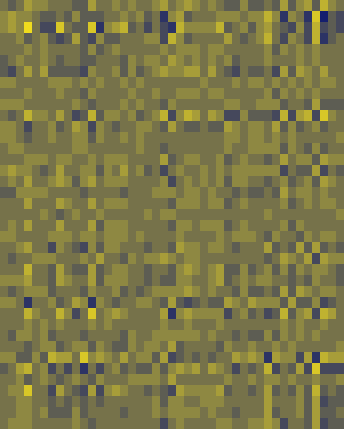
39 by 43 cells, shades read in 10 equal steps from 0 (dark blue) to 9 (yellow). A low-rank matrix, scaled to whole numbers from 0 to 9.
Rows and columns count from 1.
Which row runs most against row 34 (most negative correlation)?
33
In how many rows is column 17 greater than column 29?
14
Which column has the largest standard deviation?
41
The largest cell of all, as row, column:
3, 4
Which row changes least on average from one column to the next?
20
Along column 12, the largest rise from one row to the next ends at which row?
29
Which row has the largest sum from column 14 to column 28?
11
